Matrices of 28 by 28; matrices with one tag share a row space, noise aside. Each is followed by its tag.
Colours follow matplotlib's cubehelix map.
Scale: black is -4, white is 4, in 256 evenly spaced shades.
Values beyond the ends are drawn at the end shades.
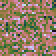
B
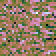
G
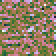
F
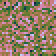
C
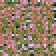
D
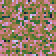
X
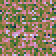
B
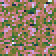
X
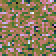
F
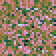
C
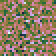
C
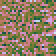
G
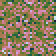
D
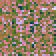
C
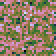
D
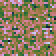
X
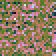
B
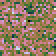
D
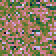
G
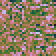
G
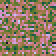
B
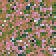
C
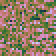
G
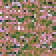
B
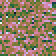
B
